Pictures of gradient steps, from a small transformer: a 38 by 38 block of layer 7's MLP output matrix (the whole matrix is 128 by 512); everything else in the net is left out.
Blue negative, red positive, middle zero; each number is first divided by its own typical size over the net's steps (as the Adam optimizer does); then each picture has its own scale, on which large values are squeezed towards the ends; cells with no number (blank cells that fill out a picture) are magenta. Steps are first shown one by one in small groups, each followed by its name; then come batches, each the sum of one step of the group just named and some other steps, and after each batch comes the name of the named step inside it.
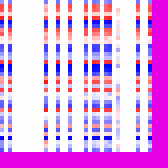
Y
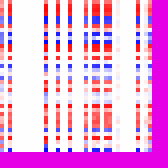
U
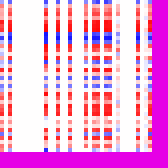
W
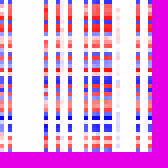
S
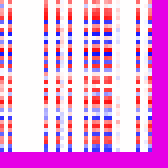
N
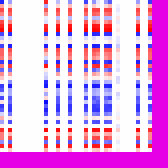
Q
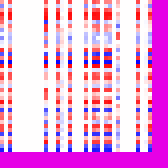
N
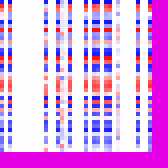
Y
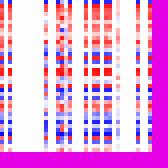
S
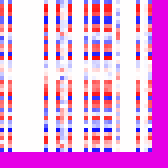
U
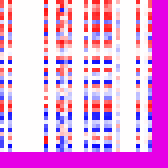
S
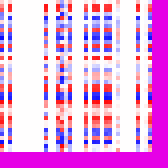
U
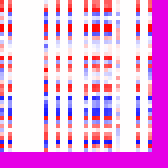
Q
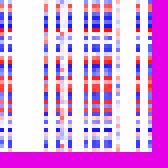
Y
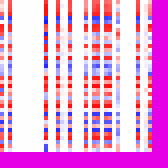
U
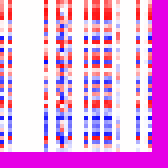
S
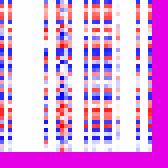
Y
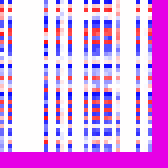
Y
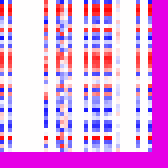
Q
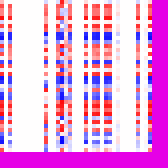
W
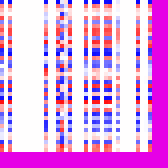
S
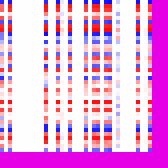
S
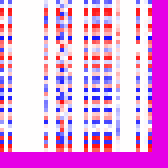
Q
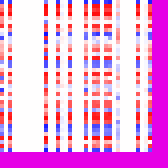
U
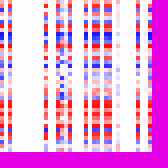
U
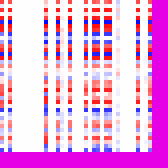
N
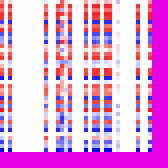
S
